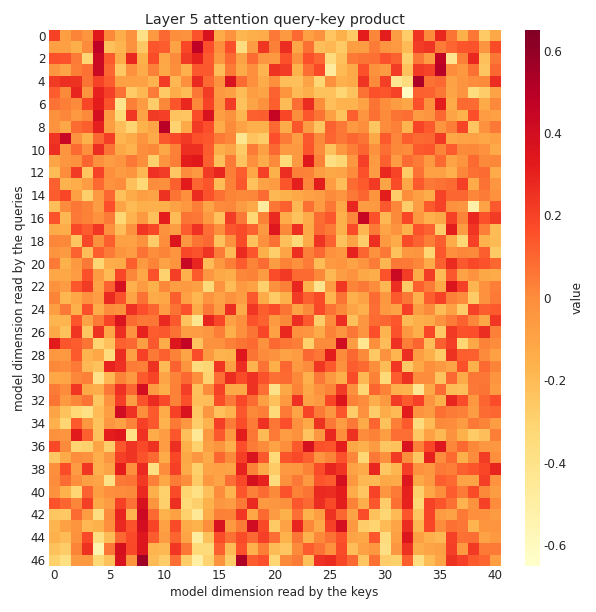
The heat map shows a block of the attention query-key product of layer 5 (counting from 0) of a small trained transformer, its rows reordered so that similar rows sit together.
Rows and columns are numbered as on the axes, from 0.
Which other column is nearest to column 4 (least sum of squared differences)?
14
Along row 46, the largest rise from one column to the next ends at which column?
17
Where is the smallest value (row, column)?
5, 32
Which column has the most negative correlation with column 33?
8
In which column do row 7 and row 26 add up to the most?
4
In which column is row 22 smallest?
24
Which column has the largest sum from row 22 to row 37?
6
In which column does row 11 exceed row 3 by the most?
12
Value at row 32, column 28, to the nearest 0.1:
0
